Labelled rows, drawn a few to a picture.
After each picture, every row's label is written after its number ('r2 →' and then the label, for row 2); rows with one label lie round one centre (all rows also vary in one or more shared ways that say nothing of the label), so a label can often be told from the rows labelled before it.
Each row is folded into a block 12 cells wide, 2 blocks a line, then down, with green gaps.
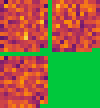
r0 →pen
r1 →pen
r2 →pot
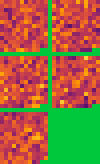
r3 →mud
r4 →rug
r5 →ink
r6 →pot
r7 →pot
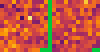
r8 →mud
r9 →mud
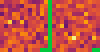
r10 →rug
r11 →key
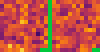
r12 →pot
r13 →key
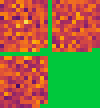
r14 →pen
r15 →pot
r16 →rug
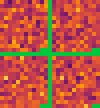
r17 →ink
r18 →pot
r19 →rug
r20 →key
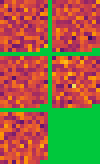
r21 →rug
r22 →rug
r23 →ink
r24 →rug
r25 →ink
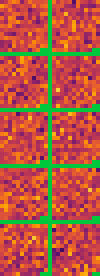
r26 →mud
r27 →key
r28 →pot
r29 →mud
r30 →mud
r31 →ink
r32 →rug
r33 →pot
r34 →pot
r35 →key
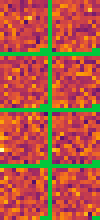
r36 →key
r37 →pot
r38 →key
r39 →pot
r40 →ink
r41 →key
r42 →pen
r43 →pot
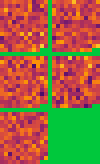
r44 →mud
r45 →ink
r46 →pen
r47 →pot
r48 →rug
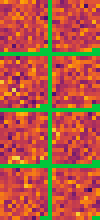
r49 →rug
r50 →key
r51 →ink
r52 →ink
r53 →pot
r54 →rug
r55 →pot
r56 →mud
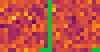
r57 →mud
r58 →mud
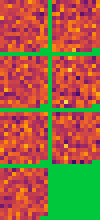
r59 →pot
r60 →pot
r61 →pot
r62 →key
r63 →mud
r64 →key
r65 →ink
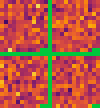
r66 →ink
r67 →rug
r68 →ink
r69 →pot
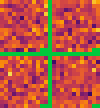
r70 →mud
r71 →key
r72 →pen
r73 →mud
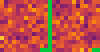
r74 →pot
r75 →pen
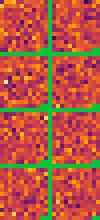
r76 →mud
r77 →pen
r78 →pot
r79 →mud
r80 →key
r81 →mud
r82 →pot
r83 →pot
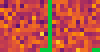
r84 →ink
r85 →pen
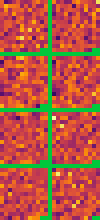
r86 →key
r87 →pen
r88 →pot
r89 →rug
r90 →rug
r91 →key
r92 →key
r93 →key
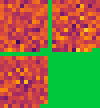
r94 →pot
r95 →key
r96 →pot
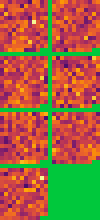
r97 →ink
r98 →mud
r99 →pen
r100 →pen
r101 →mud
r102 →key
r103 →rug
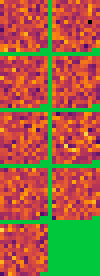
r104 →rug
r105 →ink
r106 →pen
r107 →mud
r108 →key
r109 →key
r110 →pen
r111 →mud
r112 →key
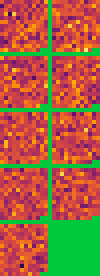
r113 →mud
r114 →mud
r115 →mud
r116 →pen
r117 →mud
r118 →mud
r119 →key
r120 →ink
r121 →pen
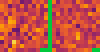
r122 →mud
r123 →pen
